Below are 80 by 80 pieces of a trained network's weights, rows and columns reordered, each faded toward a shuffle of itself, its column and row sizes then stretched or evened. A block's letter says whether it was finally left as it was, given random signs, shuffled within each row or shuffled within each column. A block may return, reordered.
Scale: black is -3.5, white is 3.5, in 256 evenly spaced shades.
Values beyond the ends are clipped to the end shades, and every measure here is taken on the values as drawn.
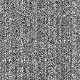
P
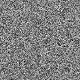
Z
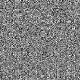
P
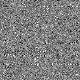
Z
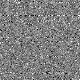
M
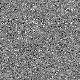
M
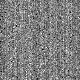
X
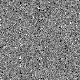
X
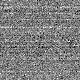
M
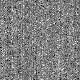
X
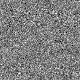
M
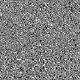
P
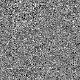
Z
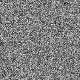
M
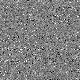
M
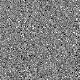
Z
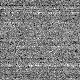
M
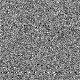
M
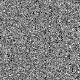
X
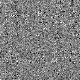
Z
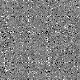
P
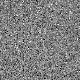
X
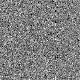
X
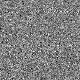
M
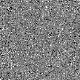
Z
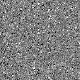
X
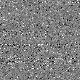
M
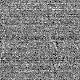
P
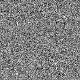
Z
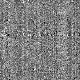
P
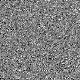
M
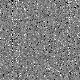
X
